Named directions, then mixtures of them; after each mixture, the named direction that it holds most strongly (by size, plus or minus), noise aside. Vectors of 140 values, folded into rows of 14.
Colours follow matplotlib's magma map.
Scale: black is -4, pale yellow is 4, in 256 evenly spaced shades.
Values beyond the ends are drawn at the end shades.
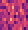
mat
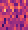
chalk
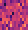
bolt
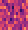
mat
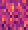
mat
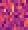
chalk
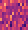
bolt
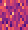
bolt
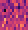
chalk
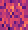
bolt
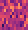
chalk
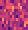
chalk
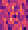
mat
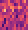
chalk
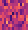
bolt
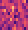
mat
